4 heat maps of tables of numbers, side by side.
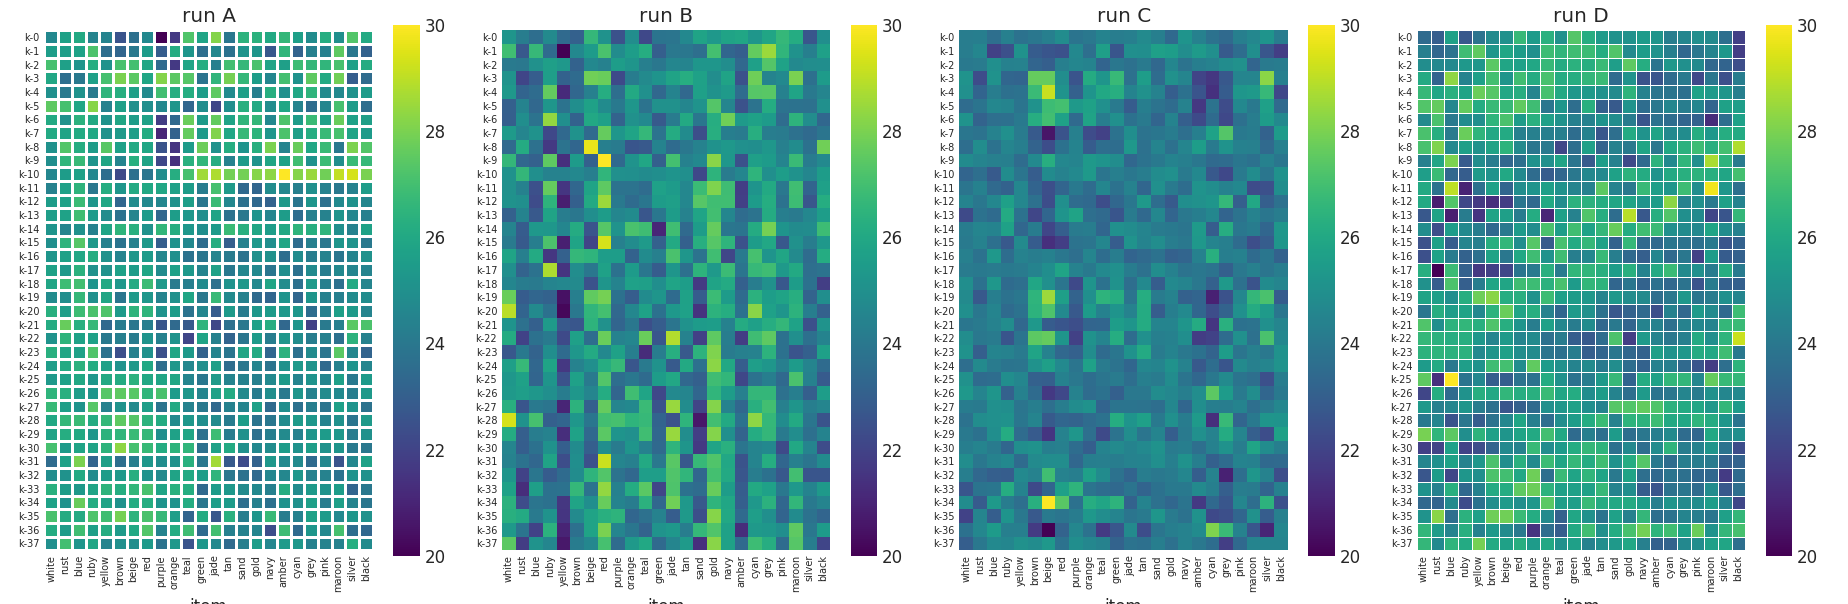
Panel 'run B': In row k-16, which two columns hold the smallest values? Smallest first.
ruby, navy
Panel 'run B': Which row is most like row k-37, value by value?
k-20
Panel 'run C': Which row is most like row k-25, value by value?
k-2
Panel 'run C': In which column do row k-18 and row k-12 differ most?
maroon
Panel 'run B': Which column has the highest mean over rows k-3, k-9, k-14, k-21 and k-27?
red
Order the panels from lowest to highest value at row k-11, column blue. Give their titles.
run B, run C, run A, run D
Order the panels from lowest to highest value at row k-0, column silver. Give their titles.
run B, run D, run C, run A
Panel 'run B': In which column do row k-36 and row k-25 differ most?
sand
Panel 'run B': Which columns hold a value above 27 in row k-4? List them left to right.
ruby, cyan, grey
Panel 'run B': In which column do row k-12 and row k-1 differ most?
blue
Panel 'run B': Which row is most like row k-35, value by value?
k-24
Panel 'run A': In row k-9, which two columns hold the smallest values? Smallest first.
orange, purple
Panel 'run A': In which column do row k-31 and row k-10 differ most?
maroon
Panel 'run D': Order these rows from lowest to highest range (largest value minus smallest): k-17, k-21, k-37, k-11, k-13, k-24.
k-21, k-37, k-24, k-17, k-13, k-11
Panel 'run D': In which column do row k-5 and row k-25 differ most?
rust
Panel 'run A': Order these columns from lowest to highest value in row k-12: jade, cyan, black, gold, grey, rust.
gold, cyan, black, grey, rust, jade
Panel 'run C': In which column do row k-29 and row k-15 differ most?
ruby
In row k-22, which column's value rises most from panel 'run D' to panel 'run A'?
gold
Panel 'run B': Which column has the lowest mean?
yellow
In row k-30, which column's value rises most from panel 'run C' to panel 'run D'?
purple
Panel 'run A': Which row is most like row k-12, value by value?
k-19
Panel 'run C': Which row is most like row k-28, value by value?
k-21
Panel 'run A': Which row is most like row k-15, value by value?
k-13
